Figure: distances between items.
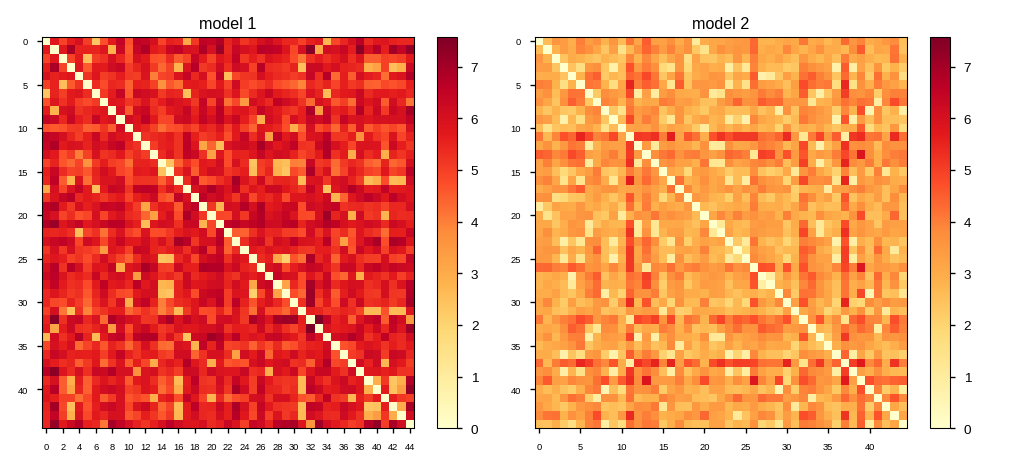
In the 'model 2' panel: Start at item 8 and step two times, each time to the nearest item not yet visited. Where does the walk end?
29
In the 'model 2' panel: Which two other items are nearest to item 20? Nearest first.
10, 1
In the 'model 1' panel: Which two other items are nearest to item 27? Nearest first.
38, 11
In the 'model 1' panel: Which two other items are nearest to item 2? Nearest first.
5, 31
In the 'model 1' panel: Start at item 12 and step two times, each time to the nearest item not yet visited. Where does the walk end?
19
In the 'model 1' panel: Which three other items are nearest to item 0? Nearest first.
6, 34, 17
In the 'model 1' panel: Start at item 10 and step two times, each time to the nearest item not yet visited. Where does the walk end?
14
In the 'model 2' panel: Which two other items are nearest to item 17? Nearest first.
35, 31
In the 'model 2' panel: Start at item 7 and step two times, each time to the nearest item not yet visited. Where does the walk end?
33
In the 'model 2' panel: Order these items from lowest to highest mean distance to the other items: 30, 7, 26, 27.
30, 27, 7, 26
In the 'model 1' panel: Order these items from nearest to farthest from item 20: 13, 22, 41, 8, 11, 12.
41, 13, 12, 22, 11, 8
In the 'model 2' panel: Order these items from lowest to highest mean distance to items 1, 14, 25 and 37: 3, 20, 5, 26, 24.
20, 3, 24, 5, 26
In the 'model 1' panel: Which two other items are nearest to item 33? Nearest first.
1, 8
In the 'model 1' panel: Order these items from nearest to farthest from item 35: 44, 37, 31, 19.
37, 31, 44, 19
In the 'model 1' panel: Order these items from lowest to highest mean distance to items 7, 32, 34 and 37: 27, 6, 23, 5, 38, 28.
6, 5, 23, 27, 38, 28
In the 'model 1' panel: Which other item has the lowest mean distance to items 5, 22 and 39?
31
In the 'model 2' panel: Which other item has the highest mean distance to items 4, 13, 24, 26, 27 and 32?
39
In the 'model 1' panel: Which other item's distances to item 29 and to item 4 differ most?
25
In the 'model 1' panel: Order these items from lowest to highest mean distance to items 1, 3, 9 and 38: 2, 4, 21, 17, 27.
27, 2, 4, 17, 21
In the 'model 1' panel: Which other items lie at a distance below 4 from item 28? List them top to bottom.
14, 15, 25, 29
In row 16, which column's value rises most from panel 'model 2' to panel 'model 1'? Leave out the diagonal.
23
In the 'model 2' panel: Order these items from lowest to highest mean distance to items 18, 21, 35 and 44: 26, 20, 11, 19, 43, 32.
19, 20, 43, 26, 32, 11
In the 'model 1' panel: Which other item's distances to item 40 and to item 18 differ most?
42
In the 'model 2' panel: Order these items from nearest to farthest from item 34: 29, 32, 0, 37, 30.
30, 0, 29, 32, 37
